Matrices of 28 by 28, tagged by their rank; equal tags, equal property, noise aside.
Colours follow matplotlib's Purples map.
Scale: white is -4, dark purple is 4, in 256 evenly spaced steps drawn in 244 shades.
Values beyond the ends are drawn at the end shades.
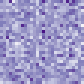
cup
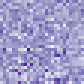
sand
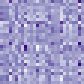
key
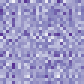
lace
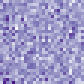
cup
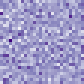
cup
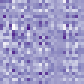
key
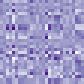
key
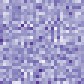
sand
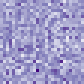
sand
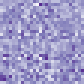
sand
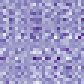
key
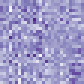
lace
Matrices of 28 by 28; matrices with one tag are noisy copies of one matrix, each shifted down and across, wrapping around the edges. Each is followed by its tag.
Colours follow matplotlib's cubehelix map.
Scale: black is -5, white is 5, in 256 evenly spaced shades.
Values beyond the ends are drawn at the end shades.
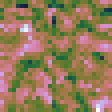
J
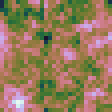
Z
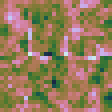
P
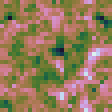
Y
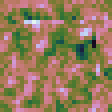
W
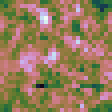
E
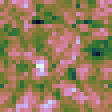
E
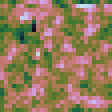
W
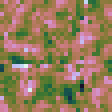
W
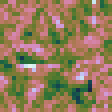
W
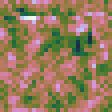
W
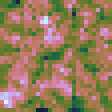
J
